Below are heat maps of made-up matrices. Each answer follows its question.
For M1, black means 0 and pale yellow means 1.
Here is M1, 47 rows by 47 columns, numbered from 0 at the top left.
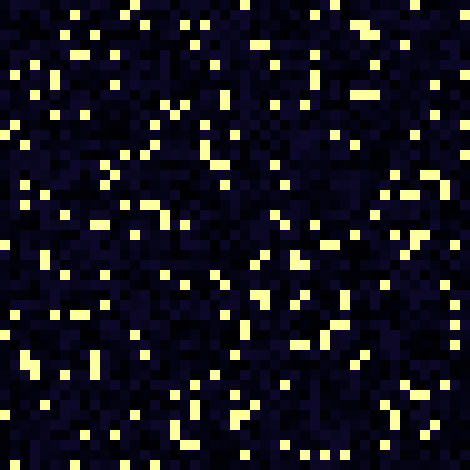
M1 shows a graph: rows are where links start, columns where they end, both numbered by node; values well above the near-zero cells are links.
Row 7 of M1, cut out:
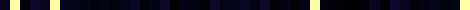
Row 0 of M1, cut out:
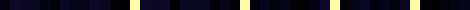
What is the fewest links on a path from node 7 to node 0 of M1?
6
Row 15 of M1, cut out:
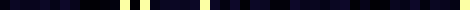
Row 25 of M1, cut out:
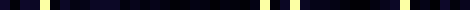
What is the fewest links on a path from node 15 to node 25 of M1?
7
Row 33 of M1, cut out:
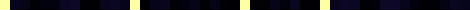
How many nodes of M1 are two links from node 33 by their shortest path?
4
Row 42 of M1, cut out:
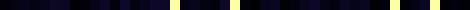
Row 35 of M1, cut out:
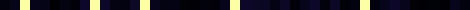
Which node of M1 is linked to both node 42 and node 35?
node 23
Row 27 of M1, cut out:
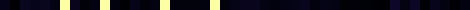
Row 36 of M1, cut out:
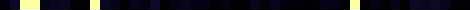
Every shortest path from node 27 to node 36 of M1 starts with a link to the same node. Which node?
node 6
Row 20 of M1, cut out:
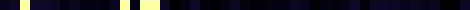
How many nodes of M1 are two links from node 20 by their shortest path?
5
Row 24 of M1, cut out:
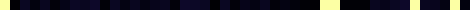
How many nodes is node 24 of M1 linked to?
5
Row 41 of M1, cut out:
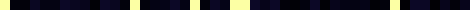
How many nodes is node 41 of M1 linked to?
6
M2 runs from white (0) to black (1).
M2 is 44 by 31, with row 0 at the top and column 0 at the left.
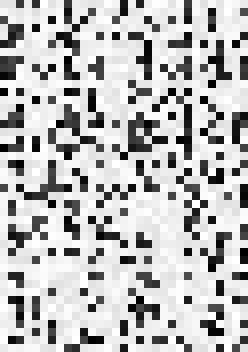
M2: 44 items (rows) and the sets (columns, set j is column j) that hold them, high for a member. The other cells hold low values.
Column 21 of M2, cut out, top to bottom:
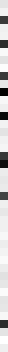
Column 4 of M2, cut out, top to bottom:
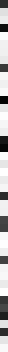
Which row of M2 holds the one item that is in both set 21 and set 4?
24
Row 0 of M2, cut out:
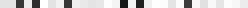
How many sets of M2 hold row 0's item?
6
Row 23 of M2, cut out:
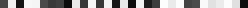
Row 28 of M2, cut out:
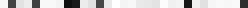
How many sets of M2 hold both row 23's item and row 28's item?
4
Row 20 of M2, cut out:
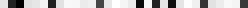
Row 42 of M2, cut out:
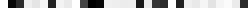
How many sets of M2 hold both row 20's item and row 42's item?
7
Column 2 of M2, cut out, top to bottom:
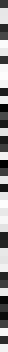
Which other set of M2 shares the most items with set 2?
17
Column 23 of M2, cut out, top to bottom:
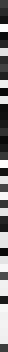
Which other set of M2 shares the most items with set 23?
8
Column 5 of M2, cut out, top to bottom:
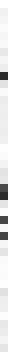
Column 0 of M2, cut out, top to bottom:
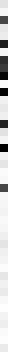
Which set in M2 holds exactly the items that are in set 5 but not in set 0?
13
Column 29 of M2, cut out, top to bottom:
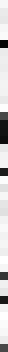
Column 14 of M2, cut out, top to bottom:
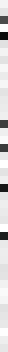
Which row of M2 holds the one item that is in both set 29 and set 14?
15
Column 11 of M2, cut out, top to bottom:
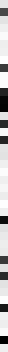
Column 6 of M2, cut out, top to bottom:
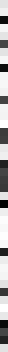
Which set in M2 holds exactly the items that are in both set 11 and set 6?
20
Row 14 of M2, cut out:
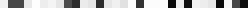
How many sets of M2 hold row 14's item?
11
